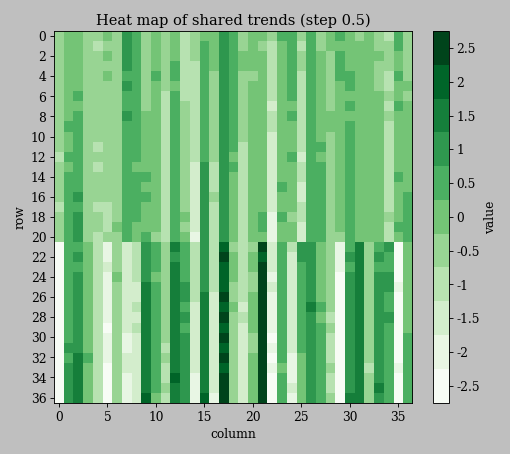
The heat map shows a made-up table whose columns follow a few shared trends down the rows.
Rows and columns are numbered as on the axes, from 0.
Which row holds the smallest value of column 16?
36
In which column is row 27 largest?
21
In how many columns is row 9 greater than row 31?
16
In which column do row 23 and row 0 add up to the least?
0
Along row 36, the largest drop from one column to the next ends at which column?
22
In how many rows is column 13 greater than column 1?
5
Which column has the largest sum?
17
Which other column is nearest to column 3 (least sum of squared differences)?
6
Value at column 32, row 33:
-1
